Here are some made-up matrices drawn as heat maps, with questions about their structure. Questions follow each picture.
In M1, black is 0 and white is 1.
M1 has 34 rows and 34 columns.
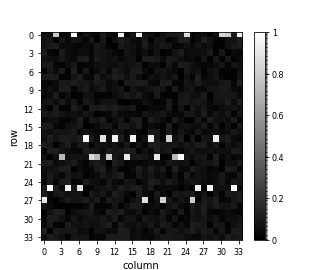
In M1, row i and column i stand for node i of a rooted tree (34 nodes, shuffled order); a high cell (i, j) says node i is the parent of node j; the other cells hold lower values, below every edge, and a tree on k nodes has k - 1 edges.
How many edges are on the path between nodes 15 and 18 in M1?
2
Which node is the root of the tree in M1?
27
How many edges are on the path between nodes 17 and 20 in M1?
2
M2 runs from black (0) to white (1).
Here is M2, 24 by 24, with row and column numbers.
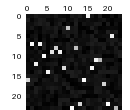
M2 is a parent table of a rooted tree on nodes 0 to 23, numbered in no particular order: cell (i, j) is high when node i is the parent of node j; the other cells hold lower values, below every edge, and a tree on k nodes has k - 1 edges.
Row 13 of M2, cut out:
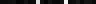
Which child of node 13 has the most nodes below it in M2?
9
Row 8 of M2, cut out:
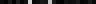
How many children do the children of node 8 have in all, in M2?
3
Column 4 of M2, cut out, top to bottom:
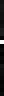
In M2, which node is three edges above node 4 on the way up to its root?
7
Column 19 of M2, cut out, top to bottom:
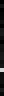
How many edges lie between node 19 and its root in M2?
3
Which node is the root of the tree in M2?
23
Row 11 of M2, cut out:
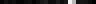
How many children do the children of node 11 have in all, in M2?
1
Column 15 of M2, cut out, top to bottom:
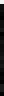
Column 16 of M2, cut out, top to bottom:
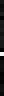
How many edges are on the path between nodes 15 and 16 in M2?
2
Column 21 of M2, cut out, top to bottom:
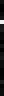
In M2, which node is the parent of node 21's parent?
14
